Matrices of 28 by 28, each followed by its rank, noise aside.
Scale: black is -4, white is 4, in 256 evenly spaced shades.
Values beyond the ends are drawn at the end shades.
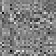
four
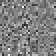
six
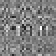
three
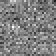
eight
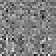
four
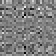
three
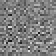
six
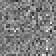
eight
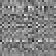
three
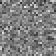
eight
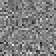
eight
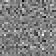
six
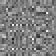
four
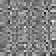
four
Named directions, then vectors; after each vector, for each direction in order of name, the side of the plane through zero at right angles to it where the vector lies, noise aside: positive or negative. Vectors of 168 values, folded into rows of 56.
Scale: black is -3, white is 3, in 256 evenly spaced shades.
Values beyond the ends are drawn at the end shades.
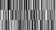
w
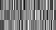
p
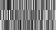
negative, positive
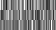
negative, negative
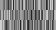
negative, positive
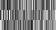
negative, positive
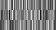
positive, negative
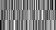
positive, negative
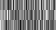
negative, positive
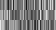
negative, positive
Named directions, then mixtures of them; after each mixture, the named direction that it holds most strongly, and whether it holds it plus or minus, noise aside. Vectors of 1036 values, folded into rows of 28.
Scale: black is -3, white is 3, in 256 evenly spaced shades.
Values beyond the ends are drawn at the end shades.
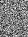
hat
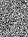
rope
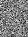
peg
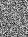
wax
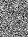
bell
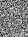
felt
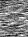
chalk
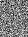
hat, minus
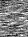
chalk, plus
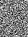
hat, plus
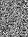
rope, plus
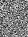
bell, plus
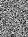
peg, plus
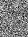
bell, plus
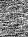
chalk, plus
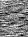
chalk, minus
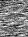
chalk, plus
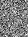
felt, plus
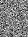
hat, plus
